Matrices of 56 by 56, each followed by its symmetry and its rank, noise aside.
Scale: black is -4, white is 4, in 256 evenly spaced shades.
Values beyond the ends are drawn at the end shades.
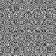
no symmetry, rank six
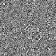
symmetric, rank eight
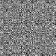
antisymmetric, rank eight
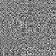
no symmetry, rank six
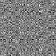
no symmetry, rank seven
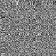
antisymmetric, rank six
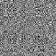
no symmetry, rank seven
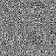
no symmetry, rank seven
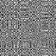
antisymmetric, rank six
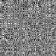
antisymmetric, rank six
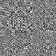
no symmetry, rank seven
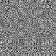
no symmetry, rank seven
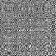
no symmetry, rank six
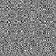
no symmetry, rank seven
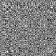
symmetric, rank eight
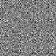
antisymmetric, rank six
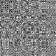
symmetric, rank eight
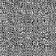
antisymmetric, rank six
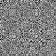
symmetric, rank eight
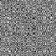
no symmetry, rank seven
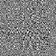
no symmetry, rank seven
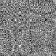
antisymmetric, rank eight
